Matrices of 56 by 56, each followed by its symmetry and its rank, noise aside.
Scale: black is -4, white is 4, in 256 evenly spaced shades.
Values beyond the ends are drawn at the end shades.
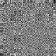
symmetric, rank six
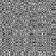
antisymmetric, rank four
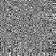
no symmetry, rank six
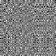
no symmetry, rank five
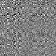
no symmetry, rank five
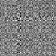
antisymmetric, rank four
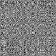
no symmetry, rank six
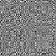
no symmetry, rank five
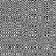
no symmetry, rank four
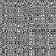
antisymmetric, rank four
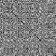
symmetric, rank six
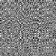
no symmetry, rank six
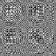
symmetric, rank four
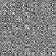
symmetric, rank six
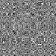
symmetric, rank six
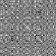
symmetric, rank five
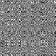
no symmetry, rank five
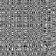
antisymmetric, rank four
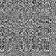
no symmetry, rank six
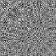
symmetric, rank five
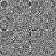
symmetric, rank five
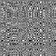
antisymmetric, rank four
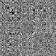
symmetric, rank five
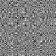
symmetric, rank five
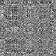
no symmetry, rank six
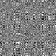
no symmetry, rank four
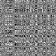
no symmetry, rank four
